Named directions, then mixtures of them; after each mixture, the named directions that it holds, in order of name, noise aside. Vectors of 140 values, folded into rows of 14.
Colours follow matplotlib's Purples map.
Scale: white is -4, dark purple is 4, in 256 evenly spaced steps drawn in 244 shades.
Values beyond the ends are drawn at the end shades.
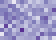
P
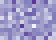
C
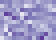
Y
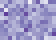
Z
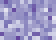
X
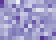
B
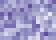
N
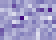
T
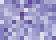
B, P, Y.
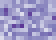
C, X, Y.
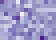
B, C, Y.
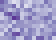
B, P, Y.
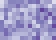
B, N, X.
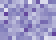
Z.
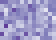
N, X.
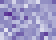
N, P, Y.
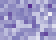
N.
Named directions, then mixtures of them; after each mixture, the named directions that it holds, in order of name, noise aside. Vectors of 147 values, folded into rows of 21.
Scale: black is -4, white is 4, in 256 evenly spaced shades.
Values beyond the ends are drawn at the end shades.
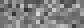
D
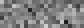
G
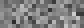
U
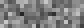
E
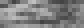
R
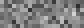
G, U.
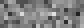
E.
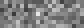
D.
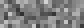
E.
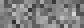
G, U.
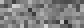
G, R.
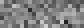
G.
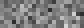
U.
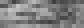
R.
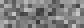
D, E.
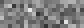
D, G.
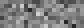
D, G.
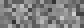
G, U.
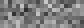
D, E.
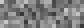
E, G.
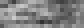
R.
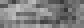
R.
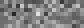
D.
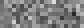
G, U.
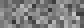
U.
